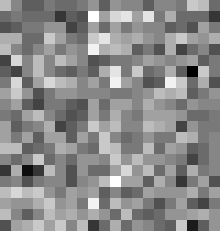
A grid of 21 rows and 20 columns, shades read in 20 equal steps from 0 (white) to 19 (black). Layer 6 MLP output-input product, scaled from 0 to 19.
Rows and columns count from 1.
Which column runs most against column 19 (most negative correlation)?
14
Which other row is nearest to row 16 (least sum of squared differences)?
10
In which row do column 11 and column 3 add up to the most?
16
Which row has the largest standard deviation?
2
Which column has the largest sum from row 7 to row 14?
18
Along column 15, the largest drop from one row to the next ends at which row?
9
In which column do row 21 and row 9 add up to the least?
17
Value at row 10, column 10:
11
